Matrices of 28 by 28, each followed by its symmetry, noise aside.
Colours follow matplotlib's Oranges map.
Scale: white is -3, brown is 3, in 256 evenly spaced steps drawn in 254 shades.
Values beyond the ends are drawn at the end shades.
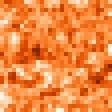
no symmetry.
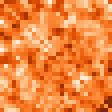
symmetric.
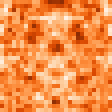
mirrored left to right.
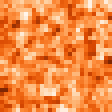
antisymmetric.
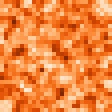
symmetric across the other diagonal.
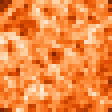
symmetric.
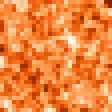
symmetric across the other diagonal.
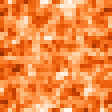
same after a half turn.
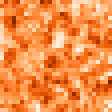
no symmetry.
